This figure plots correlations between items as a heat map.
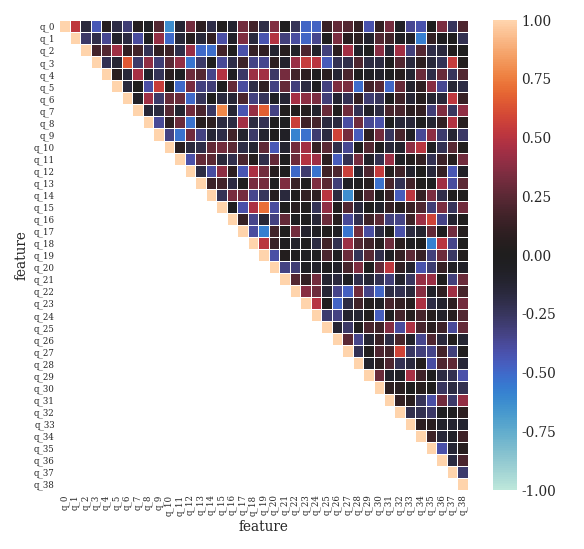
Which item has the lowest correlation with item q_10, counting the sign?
q_0
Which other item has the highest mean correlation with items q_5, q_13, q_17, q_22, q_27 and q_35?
q_21
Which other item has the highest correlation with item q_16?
q_35
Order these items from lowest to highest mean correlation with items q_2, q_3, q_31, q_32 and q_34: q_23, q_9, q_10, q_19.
q_9, q_19, q_10, q_23
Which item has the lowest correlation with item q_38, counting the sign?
q_29
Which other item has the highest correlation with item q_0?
q_1
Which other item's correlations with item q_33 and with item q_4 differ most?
q_14
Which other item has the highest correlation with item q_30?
q_12
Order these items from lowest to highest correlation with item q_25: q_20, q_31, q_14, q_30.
q_20, q_30, q_31, q_14
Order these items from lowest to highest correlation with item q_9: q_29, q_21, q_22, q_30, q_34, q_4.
q_22, q_34, q_4, q_21, q_29, q_30
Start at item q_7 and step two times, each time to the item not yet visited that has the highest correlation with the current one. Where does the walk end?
q_19
